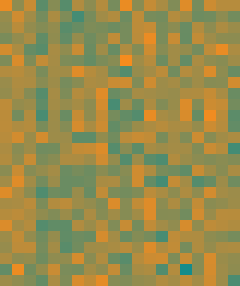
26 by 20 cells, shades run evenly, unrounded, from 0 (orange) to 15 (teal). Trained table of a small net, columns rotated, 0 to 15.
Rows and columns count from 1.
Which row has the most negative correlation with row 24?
6
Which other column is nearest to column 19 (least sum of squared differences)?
1
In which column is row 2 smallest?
2
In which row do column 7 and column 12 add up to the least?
24
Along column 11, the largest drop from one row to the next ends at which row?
8
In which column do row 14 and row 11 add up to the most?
20
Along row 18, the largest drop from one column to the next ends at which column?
9
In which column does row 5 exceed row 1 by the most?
3
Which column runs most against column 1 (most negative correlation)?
5
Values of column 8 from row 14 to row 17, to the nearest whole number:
3 6 9 9
